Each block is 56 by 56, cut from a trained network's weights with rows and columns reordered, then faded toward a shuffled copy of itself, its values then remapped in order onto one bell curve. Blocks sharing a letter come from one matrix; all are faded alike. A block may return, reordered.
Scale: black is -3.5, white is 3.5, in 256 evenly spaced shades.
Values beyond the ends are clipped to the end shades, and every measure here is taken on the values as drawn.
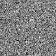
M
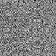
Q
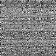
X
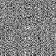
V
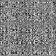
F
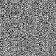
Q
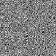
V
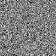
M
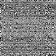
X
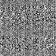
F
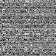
X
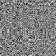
Q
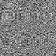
Q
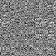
Q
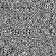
V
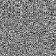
V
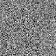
M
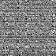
X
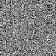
V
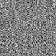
Q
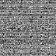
X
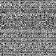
X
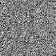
M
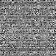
X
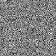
Q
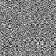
Q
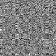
Q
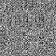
V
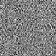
Q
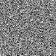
M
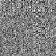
Q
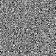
M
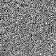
M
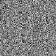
M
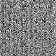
F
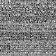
X
